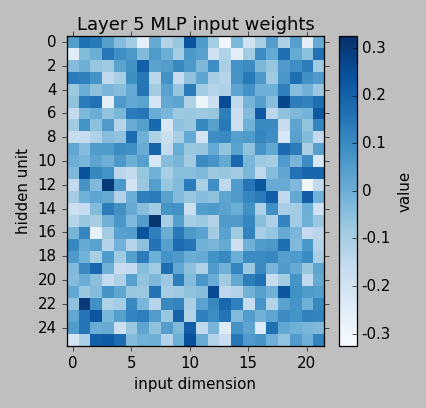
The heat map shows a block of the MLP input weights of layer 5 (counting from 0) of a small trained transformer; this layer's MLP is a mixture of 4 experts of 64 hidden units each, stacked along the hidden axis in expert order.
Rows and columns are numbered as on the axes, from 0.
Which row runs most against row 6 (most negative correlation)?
24
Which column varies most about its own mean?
13
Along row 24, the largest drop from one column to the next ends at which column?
11
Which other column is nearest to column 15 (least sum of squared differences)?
6
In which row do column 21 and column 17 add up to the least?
10
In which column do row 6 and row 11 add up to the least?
14
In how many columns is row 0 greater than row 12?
10
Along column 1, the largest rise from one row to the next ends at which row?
22
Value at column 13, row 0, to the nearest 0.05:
-0.3
